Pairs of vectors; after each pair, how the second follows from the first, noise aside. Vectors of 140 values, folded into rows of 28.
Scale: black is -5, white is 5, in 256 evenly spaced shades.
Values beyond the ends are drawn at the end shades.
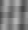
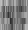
wrapped around, negated.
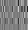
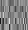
reversed.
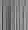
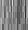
reversed.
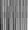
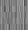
wrapped around, shrunk.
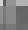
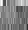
copied.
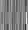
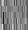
wrapped around, negated.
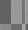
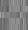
wrapped around, shrunk.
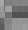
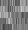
wrapped around, negated.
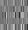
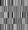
reversed.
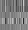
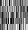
wrapped around, scaled up.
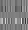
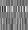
reversed.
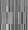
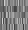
shuffled.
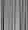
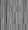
wrapped around, shrunk.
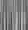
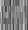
wrapped around.
